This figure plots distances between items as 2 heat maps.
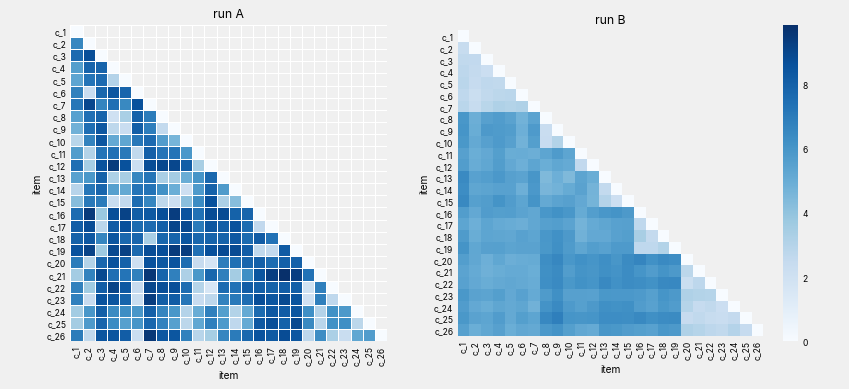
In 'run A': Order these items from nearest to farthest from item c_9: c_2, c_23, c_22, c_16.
c_2, c_23, c_22, c_16
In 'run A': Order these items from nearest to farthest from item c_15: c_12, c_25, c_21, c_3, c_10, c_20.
c_10, c_25, c_21, c_3, c_20, c_12
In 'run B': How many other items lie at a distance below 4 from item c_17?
3
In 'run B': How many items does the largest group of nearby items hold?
7
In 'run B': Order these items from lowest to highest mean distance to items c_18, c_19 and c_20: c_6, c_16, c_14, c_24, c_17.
c_17, c_16, c_24, c_6, c_14
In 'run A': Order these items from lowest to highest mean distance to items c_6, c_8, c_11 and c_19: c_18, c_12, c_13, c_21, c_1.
c_12, c_13, c_1, c_21, c_18
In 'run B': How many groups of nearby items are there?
6
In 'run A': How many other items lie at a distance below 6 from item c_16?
3
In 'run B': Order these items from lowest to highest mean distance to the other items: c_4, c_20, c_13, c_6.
c_6, c_4, c_20, c_13
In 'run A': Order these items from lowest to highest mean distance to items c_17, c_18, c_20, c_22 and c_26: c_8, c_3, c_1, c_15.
c_3, c_1, c_15, c_8
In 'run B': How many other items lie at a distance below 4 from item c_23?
6
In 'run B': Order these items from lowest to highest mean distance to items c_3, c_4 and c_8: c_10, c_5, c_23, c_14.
c_5, c_10, c_14, c_23
